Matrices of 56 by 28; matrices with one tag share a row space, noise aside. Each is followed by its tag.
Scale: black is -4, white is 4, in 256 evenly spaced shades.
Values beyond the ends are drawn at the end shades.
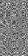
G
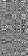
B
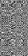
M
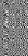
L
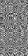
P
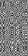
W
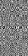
W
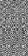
G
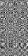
P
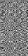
P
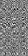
G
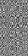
W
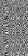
L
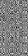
W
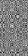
W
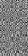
W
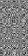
G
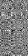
M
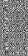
L
